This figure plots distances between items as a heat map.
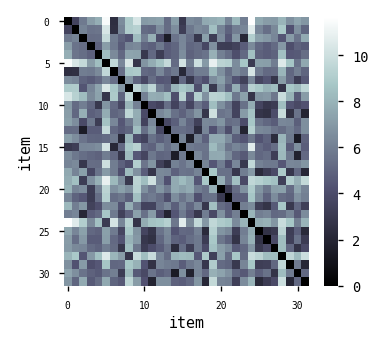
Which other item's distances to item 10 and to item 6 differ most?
0
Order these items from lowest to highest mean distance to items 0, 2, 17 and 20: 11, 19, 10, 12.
12, 19, 10, 11
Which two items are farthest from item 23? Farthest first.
5, 24
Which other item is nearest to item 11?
31
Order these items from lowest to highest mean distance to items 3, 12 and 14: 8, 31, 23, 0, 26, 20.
23, 26, 31, 20, 8, 0
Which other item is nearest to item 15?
6
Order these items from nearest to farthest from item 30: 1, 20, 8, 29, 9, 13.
9, 13, 29, 1, 20, 8
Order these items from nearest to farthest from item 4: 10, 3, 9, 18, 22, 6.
10, 22, 3, 18, 6, 9
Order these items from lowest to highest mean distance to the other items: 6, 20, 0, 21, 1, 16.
16, 21, 6, 1, 20, 0
